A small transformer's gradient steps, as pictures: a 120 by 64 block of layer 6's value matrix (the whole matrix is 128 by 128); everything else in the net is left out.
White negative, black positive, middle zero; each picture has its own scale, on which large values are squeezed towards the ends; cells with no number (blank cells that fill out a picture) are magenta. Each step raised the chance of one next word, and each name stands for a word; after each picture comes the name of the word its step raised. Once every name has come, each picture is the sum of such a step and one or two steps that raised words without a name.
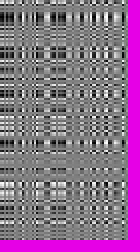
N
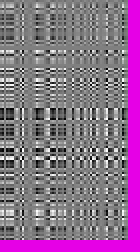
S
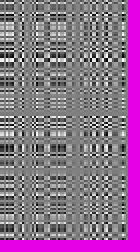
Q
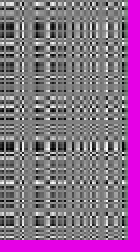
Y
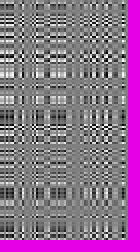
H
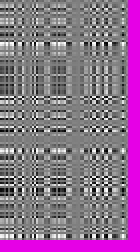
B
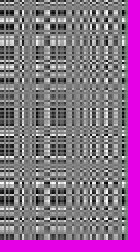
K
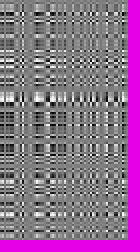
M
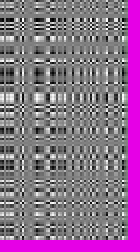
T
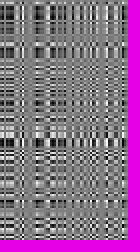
N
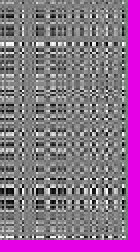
B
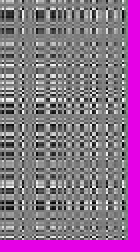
M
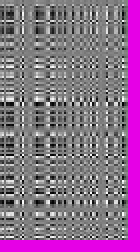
M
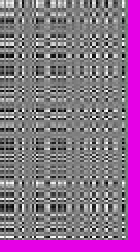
Y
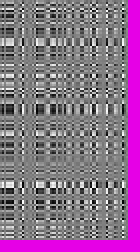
K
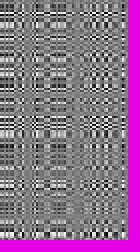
Q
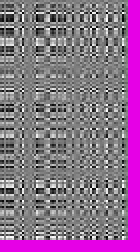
T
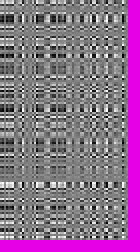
N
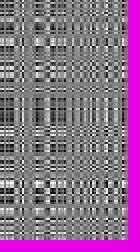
K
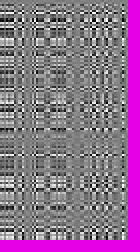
T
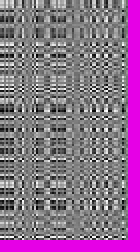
S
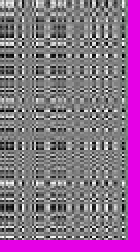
Y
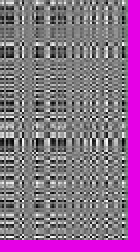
N
